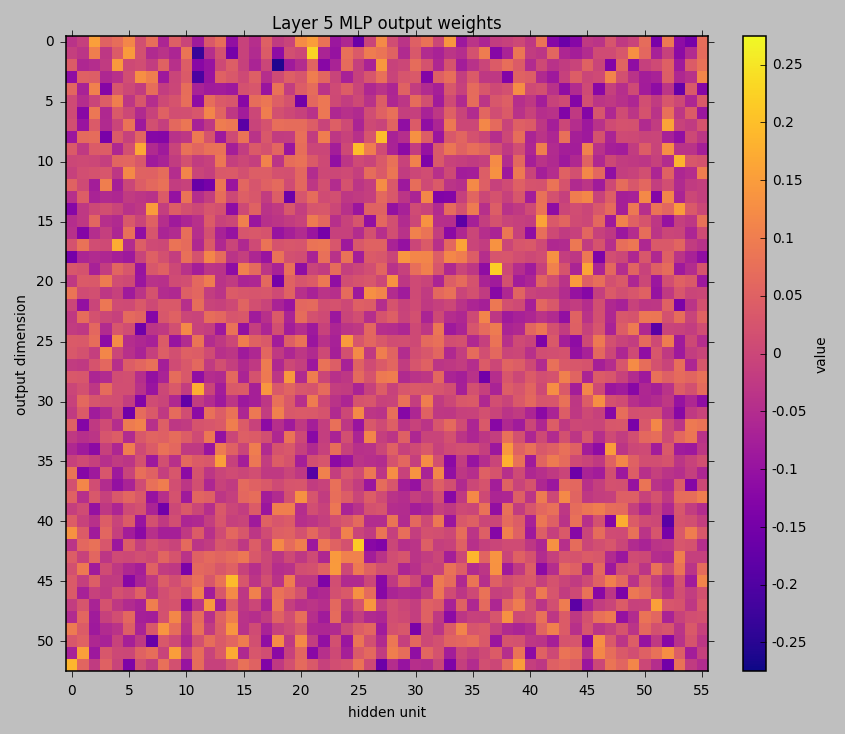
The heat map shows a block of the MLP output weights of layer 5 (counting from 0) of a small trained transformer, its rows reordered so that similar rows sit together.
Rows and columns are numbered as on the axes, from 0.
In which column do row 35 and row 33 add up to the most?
38
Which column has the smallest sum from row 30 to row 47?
52
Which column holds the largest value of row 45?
14
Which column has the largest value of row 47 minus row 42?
26
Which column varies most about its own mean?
11
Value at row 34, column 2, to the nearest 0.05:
-0.1
